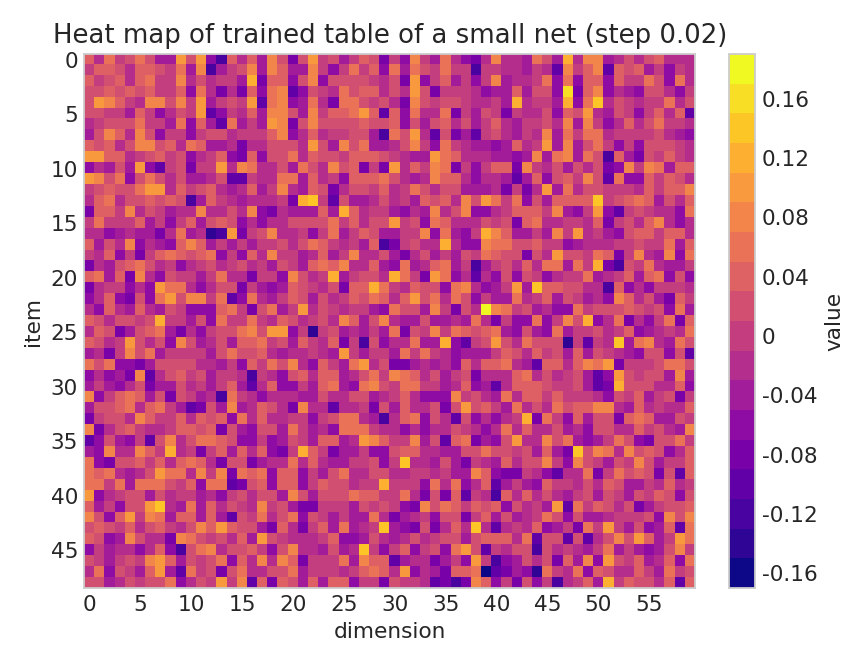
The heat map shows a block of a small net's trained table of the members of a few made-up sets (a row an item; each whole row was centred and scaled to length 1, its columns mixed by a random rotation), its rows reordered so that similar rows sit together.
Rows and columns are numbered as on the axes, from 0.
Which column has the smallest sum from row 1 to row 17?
51
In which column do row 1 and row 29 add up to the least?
38
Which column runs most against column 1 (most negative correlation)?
41
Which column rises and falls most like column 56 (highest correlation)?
30
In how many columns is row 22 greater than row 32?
28
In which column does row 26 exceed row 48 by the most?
35
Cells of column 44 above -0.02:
29
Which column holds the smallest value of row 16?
12
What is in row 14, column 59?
0.06
